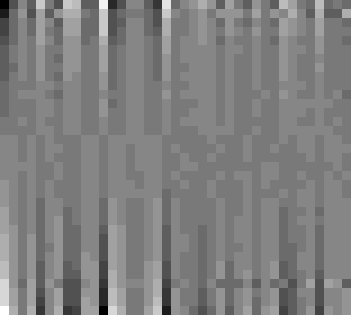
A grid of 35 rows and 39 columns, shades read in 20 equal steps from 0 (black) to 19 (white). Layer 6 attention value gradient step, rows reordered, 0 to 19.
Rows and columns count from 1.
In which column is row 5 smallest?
1
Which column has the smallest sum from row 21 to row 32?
12
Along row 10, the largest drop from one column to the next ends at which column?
13
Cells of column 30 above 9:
17
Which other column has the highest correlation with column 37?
35
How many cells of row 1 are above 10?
13
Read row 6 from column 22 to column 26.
10 10 10 9 10
